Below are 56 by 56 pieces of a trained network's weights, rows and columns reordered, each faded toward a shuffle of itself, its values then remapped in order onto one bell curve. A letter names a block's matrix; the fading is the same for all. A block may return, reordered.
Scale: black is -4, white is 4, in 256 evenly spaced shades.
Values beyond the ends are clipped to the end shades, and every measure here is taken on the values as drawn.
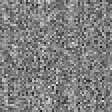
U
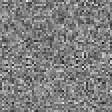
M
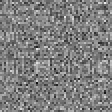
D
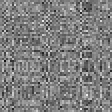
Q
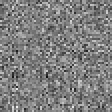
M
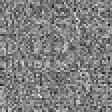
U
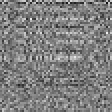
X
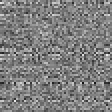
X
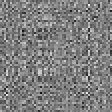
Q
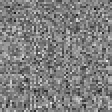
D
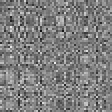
Q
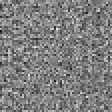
U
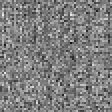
U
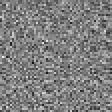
D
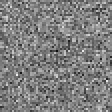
D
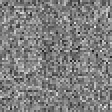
U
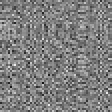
Q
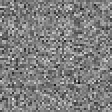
D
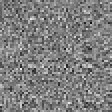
M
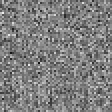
U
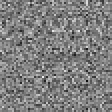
M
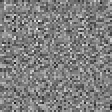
M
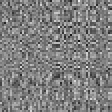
Q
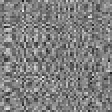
Q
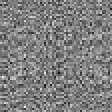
Q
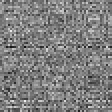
X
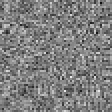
D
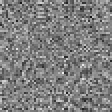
M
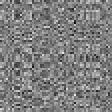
Q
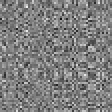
Q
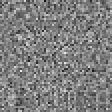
D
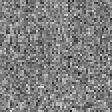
U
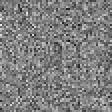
U
